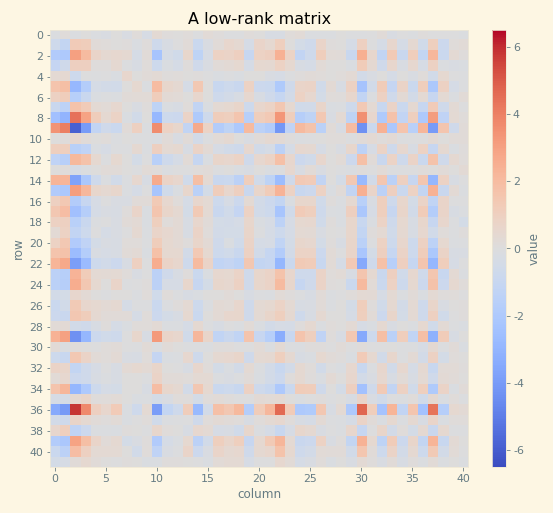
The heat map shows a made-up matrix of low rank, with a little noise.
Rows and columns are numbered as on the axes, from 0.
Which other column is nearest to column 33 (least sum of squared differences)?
18
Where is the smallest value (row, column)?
9, 2
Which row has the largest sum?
36
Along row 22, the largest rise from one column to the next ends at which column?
38
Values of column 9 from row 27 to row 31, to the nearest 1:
0 0 0 0 0
